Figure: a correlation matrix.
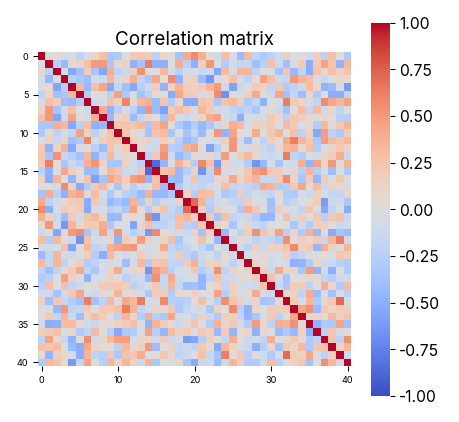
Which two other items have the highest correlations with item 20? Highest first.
19, 0
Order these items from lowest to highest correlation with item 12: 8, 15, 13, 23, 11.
8, 23, 15, 13, 11
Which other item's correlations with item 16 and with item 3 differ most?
17
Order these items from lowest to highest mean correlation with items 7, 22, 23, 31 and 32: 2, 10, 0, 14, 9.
2, 9, 14, 0, 10
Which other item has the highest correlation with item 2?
13
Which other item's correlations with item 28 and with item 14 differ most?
15
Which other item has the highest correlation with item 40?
37
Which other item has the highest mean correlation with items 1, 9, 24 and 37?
6
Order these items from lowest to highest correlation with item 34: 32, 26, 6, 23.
23, 26, 32, 6
